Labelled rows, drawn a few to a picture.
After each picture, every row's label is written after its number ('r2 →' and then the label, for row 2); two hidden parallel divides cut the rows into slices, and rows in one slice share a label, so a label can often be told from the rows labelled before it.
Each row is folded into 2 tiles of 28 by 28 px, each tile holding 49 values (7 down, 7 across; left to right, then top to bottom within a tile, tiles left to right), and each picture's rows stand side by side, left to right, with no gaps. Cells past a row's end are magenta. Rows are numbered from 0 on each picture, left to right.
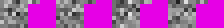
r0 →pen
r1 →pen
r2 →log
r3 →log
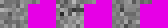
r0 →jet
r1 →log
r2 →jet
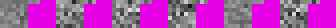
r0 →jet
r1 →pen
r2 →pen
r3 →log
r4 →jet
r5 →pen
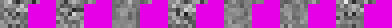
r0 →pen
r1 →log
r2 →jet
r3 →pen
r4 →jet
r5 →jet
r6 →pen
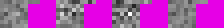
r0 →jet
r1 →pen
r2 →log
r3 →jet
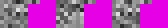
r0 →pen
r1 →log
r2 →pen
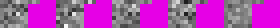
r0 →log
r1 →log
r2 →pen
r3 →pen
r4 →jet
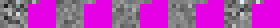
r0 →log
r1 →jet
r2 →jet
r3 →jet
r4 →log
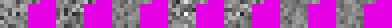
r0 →pen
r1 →pen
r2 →jet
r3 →log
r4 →pen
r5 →jet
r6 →jet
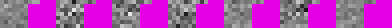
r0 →jet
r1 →pen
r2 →log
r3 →pen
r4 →jet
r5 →log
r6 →jet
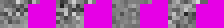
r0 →log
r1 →log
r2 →jet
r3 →pen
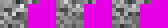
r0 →pen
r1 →pen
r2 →pen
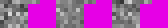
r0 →log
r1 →jet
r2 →log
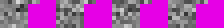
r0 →log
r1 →pen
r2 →log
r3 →pen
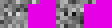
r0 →log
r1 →pen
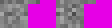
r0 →jet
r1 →jet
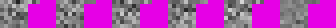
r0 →pen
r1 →pen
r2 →log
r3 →log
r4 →log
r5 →jet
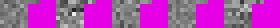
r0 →jet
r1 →log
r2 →jet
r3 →jet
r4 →pen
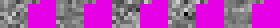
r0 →pen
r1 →jet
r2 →log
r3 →pen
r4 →jet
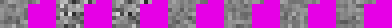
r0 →jet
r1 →pen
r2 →pen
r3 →jet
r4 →jet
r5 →jet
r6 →jet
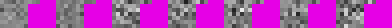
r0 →jet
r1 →jet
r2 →pen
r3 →pen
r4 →pen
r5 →pen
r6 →log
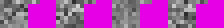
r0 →log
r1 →pen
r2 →jet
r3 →pen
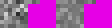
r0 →pen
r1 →jet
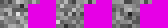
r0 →log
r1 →pen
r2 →pen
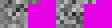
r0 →log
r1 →pen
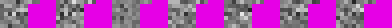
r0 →pen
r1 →log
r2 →jet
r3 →pen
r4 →log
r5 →pen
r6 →pen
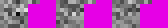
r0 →pen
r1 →log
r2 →log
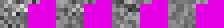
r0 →pen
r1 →pen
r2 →log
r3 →jet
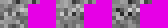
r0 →pen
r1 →pen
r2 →pen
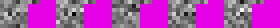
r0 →pen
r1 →pen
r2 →log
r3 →pen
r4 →pen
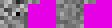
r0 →pen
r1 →jet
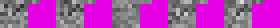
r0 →log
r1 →log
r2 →jet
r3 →log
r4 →log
